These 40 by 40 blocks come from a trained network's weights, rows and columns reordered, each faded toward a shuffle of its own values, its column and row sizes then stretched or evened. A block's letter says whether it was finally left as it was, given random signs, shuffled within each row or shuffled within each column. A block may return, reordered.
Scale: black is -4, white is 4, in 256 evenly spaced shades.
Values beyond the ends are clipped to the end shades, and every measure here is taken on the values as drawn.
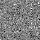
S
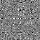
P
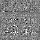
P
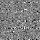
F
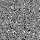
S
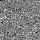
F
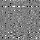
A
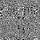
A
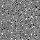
S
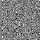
S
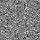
S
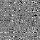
A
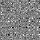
P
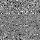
F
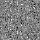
S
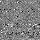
F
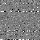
F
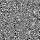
S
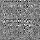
A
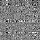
A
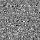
F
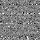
F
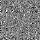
P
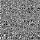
P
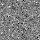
S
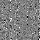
S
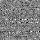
F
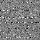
F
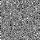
S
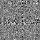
P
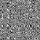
A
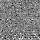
F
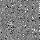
S
